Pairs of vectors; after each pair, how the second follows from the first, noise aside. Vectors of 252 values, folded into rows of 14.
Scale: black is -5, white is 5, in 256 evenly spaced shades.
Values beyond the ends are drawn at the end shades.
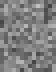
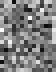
wrapped around, negated, scaled up.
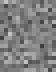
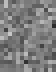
sign-scrambled.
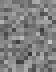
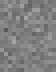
reversed, negated, shrunk.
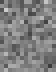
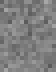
shrunk.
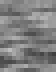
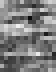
wrapped around, negated, scaled up.
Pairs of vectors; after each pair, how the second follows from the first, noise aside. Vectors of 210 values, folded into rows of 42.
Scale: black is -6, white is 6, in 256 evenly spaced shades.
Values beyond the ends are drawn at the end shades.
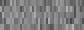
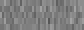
negated, shrunk.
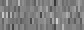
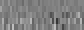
negated, partly zeroed.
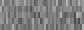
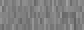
shrunk.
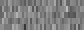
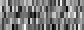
negated, scaled up.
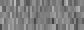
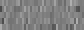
negated, partly zeroed.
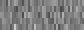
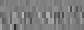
negated, partly zeroed.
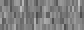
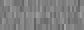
negated, shrunk.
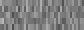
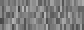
sign-scrambled.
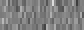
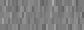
shrunk.
